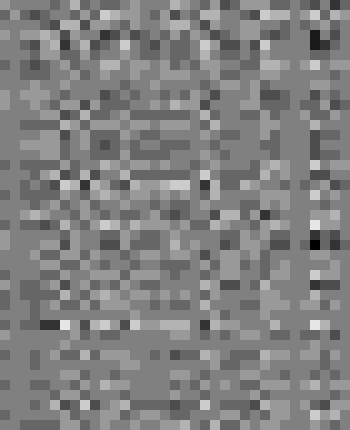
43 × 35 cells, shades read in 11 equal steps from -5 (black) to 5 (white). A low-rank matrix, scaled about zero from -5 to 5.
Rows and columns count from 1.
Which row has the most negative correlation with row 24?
42
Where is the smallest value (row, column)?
25, 32
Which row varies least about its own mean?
35
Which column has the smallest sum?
4
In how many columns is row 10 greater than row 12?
13
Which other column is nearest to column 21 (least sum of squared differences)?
9
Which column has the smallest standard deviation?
30
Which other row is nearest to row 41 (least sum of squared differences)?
18
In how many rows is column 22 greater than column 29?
19
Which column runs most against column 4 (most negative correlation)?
27
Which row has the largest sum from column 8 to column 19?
33
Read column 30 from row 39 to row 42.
0 0 0 0
